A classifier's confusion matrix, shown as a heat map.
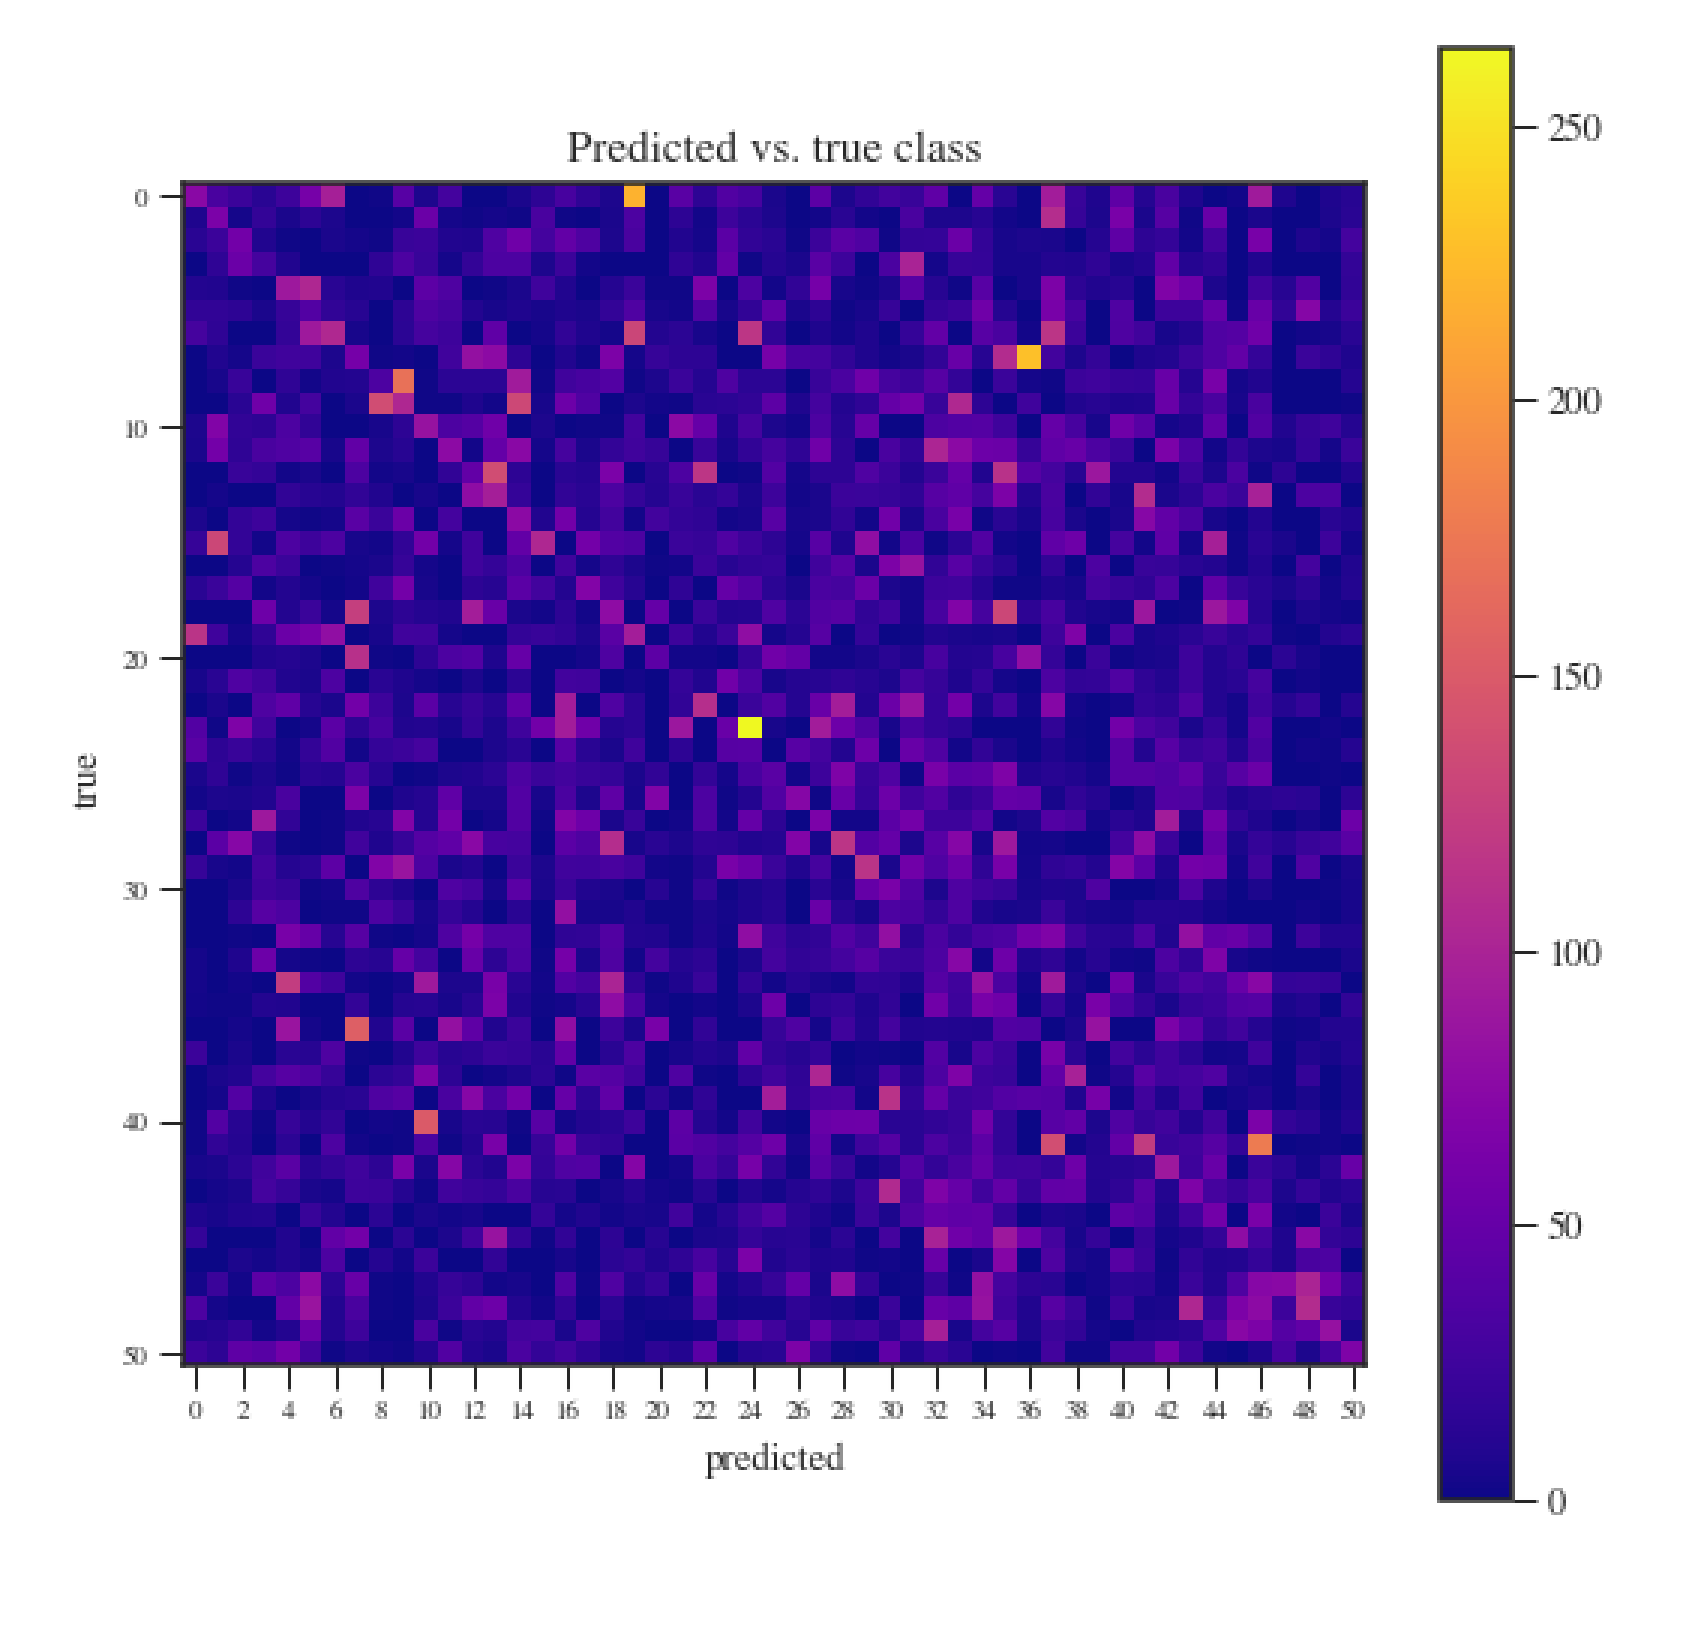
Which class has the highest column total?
37
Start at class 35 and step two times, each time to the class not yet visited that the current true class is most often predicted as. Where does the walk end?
7
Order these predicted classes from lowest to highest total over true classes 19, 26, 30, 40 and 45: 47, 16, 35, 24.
47, 16, 24, 35
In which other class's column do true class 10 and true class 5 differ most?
21
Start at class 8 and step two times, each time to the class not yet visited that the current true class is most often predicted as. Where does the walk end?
14
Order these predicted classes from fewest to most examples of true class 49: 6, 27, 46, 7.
6, 7, 27, 46
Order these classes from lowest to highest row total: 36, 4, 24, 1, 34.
1, 24, 4, 36, 34
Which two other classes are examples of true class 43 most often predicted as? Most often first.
30, 32
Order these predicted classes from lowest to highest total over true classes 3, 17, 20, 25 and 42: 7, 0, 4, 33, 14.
0, 4, 33, 7, 14
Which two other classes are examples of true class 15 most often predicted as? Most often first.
1, 44
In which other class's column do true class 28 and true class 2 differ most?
18
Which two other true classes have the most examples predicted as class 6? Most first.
0, 19
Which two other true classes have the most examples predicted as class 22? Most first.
12, 4
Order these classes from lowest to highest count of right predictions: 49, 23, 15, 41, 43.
23, 43, 49, 15, 41
